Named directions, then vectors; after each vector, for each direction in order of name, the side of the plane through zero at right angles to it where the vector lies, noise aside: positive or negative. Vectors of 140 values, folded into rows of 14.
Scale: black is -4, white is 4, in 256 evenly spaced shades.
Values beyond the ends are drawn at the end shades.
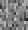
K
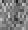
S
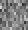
negative, negative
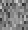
negative, negative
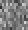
positive, positive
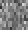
positive, positive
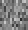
positive, negative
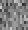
negative, negative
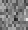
negative, positive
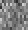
positive, positive
